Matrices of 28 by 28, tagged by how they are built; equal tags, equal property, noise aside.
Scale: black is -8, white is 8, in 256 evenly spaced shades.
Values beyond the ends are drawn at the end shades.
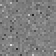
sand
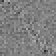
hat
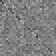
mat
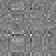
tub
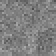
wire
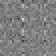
tub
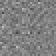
tub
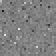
sand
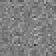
tub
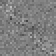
hat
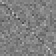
mat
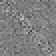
hat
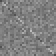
mat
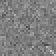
mat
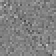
hat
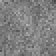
wire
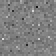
sand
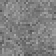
wire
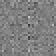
tub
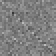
mat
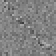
hat
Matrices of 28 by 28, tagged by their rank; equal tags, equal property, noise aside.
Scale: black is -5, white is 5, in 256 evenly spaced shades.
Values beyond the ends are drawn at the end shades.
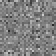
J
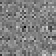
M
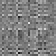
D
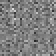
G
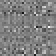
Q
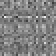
Q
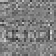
M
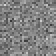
J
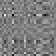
D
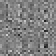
Q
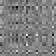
D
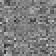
G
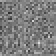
J
